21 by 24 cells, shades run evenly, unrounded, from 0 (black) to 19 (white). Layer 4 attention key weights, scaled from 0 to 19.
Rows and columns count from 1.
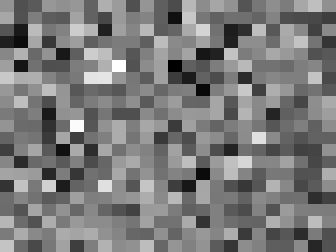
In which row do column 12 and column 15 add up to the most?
4
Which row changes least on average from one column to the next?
17
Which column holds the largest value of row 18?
3
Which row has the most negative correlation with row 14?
7
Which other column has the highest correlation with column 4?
20
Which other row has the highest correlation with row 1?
19
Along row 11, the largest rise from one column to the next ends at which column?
6
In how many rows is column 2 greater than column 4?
10
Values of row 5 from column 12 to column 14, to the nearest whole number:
12 10 12
